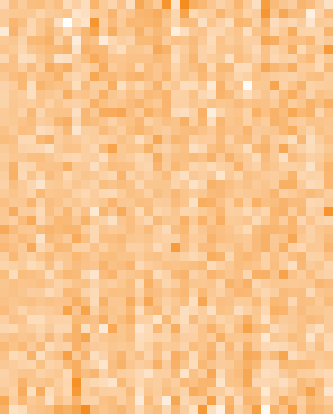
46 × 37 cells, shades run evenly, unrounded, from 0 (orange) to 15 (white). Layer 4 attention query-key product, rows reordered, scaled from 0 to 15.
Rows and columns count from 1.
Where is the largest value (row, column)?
3, 8
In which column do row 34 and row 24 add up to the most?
11
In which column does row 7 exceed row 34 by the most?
23
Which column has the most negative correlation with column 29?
22
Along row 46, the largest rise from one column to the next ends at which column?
30
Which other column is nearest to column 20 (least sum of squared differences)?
1
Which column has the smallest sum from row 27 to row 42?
9
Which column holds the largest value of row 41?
12
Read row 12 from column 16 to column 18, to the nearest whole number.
5 7 8
